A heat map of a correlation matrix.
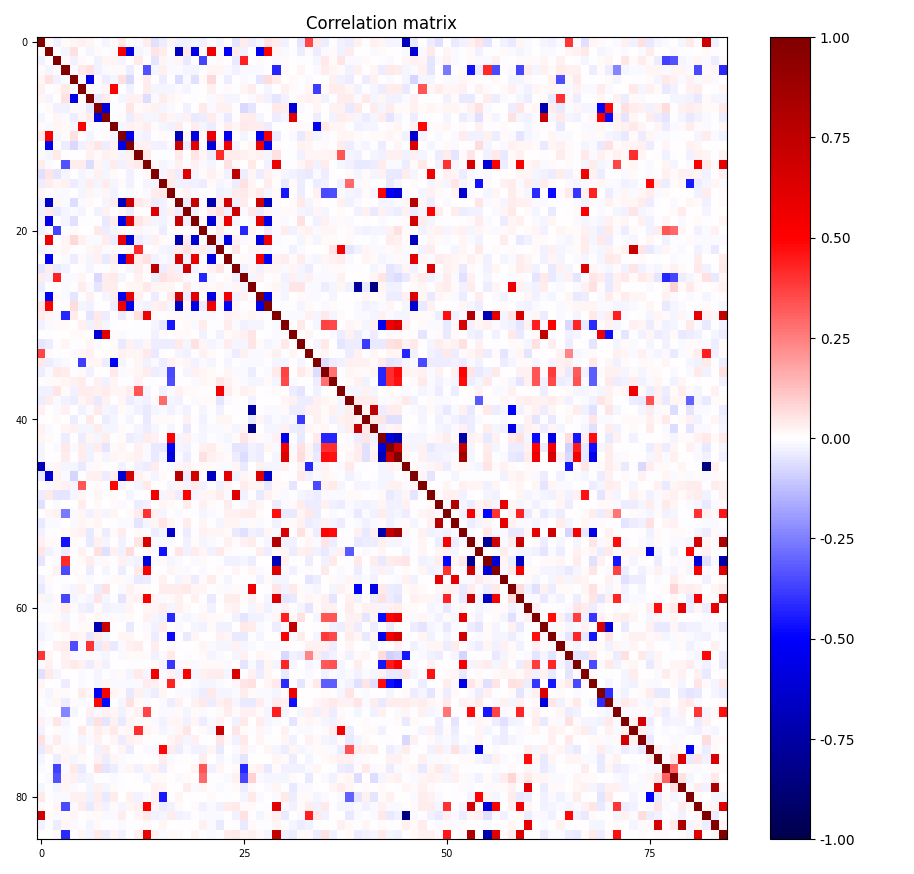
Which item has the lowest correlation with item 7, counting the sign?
62
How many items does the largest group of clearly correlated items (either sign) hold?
12
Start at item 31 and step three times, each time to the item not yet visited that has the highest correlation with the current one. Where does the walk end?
69
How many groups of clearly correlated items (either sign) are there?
16
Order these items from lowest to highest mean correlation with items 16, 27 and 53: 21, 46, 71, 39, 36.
21, 36, 39, 71, 46
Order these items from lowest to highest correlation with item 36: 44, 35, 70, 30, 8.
8, 70, 35, 30, 44
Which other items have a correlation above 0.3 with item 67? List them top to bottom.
14, 18, 24, 48
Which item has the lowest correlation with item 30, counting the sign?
42
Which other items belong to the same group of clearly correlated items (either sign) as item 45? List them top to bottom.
0, 33, 65, 82
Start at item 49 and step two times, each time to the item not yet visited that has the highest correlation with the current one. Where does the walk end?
57
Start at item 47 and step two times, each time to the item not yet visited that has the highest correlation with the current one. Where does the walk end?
5
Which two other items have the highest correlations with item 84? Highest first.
53, 29
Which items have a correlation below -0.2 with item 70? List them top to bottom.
8, 31, 62, 69
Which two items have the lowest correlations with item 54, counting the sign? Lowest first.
75, 15
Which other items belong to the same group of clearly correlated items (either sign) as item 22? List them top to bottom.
12, 37, 73
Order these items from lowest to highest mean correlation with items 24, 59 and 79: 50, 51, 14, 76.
51, 50, 76, 14
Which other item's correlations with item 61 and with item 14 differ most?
24
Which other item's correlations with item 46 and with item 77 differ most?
17
